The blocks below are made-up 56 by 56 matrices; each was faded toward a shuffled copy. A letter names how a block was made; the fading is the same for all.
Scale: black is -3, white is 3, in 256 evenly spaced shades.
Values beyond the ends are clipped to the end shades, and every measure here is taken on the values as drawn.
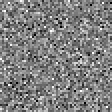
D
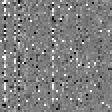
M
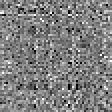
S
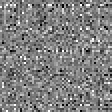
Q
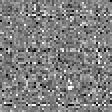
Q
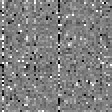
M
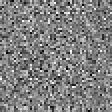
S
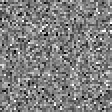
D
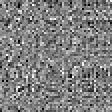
S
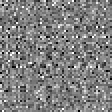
Q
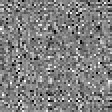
M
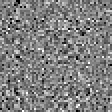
S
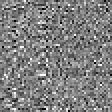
S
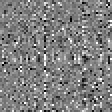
M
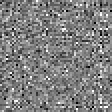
S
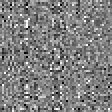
S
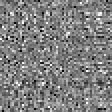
S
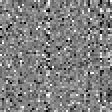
M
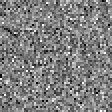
D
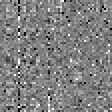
M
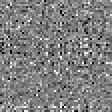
Q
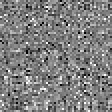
Q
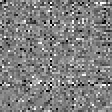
Q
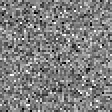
D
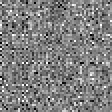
S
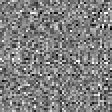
S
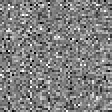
S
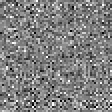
S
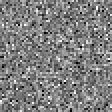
D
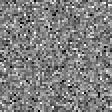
D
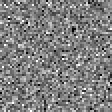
D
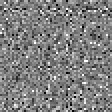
Q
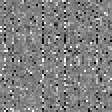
M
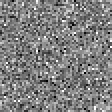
D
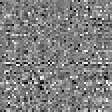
Q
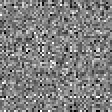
S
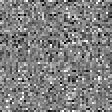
Q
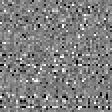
Q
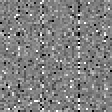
M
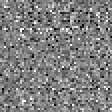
Q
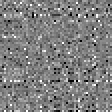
Q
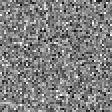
D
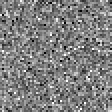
D
